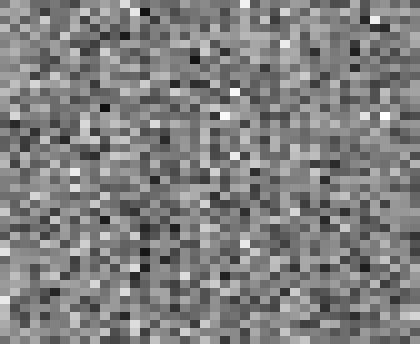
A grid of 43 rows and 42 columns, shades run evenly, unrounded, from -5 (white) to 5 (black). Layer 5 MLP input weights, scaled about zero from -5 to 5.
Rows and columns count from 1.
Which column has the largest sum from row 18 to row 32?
15
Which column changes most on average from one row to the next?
11
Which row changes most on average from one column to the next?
3
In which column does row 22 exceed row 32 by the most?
26
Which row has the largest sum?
29
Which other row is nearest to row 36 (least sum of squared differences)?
14
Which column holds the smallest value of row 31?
25
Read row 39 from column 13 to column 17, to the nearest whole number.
0 -1 0 1 0
